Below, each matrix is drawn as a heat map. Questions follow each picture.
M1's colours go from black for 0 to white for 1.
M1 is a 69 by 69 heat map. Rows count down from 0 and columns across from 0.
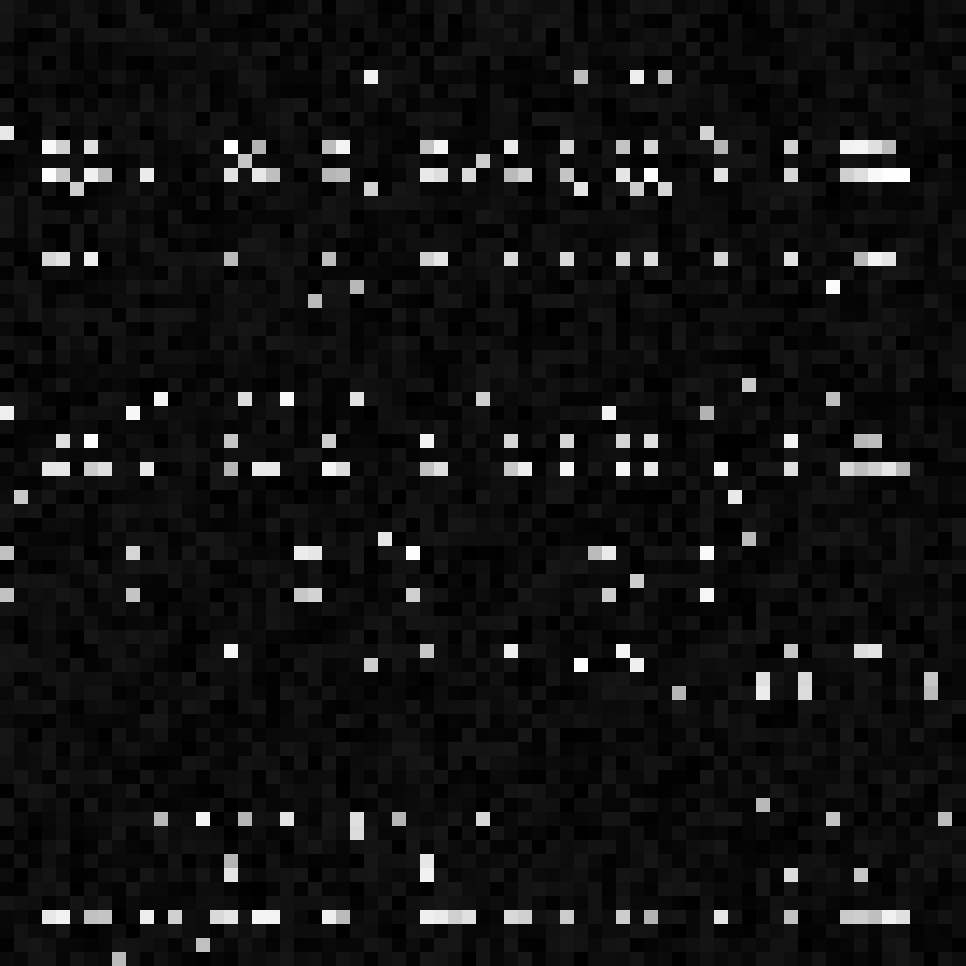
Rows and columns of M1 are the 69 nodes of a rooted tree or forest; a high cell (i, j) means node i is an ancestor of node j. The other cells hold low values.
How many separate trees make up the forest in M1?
10
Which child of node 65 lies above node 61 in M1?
12
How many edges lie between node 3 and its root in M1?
5
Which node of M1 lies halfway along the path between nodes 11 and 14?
58
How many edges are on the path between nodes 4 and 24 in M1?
4
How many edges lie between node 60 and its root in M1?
4
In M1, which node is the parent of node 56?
62
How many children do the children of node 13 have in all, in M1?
1
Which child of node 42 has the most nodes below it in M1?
29
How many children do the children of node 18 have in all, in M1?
5
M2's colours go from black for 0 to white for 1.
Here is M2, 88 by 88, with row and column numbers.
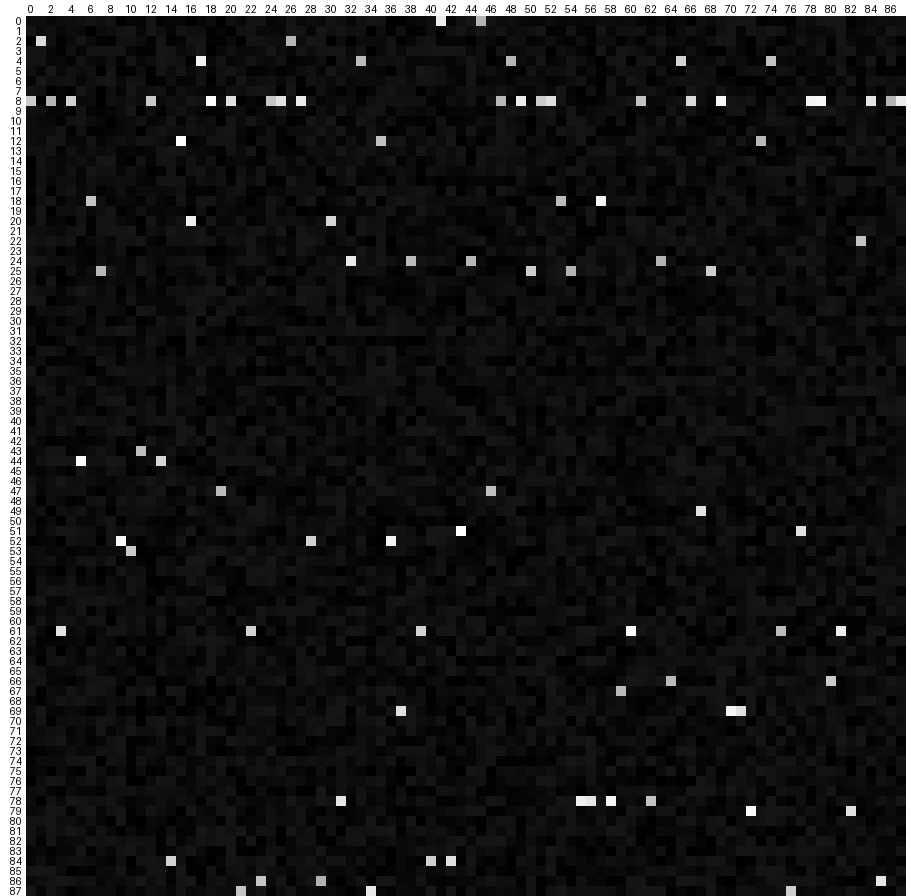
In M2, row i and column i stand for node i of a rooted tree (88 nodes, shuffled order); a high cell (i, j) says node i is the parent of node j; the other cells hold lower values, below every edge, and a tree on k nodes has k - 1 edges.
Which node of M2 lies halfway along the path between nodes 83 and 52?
61
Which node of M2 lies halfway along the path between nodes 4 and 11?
51
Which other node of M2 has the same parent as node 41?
45
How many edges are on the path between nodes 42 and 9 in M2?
4
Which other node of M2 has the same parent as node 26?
1
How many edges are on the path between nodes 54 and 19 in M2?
4
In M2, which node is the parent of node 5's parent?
24
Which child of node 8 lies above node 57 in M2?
18
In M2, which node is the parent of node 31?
78
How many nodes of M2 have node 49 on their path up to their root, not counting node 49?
2
